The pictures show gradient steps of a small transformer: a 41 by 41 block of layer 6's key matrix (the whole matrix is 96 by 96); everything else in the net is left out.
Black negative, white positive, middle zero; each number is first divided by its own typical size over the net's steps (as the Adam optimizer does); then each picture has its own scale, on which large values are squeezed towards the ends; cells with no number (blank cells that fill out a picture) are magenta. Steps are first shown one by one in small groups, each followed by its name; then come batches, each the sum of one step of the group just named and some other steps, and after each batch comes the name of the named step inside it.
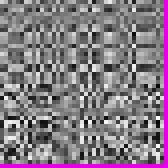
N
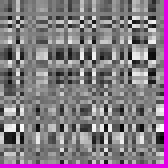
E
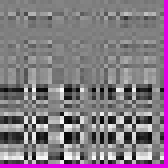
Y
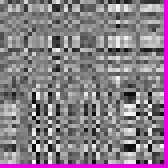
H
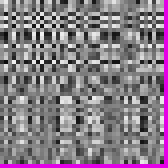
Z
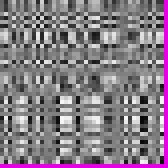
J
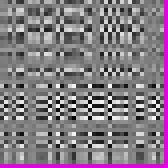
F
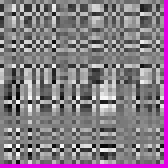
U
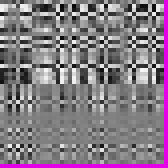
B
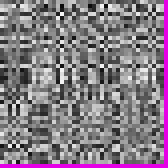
B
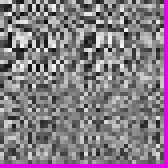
N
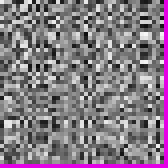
N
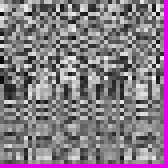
B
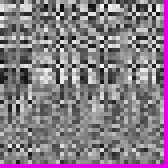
B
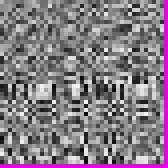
Z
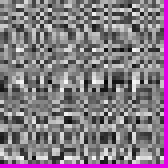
Y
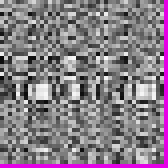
Z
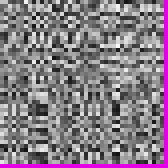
H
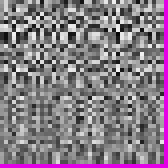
Z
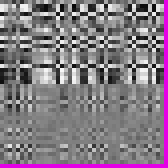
B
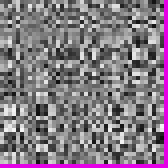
E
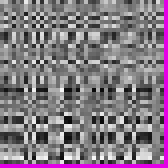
Y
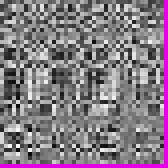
U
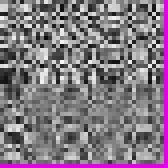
B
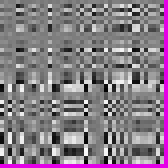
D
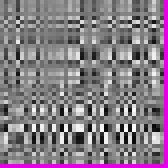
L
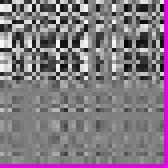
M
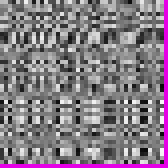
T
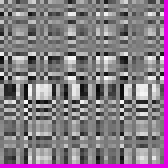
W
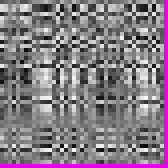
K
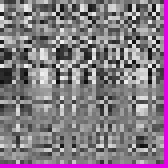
K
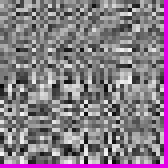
D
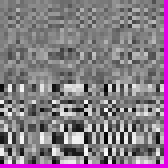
D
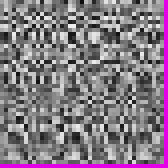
L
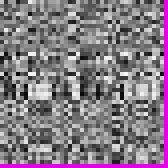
W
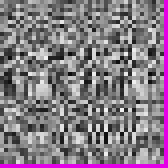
W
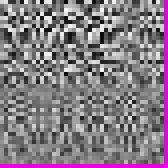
L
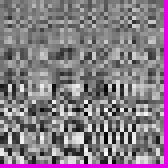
D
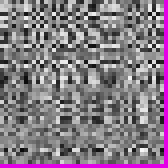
K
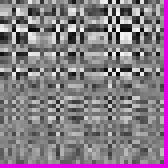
T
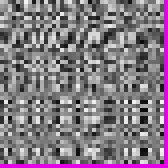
T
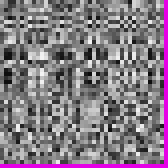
T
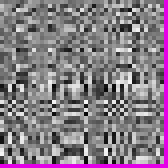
D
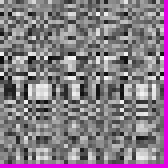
W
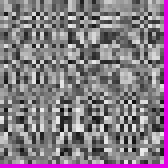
L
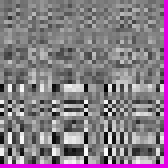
D
